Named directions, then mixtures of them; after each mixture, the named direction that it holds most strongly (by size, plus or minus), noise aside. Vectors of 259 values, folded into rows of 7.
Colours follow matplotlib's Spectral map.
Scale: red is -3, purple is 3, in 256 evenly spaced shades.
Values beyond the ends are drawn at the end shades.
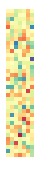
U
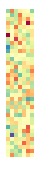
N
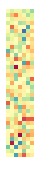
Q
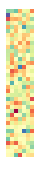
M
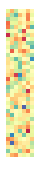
U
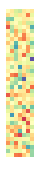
U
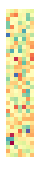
Q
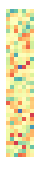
M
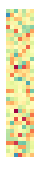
M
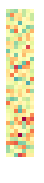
Q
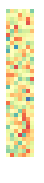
N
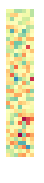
Q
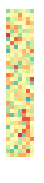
N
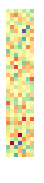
Q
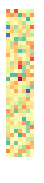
U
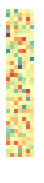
N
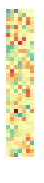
N
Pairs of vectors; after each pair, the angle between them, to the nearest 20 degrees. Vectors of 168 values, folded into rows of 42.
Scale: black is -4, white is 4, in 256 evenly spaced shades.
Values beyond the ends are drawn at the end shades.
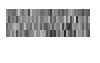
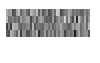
60 degrees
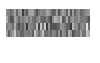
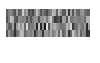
160 degrees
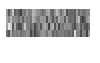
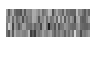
40 degrees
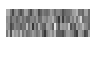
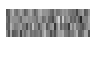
160 degrees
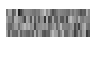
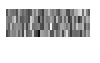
100 degrees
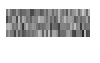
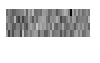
100 degrees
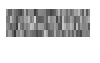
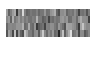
100 degrees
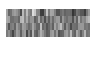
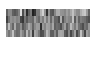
160 degrees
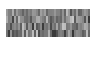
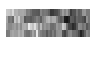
80 degrees
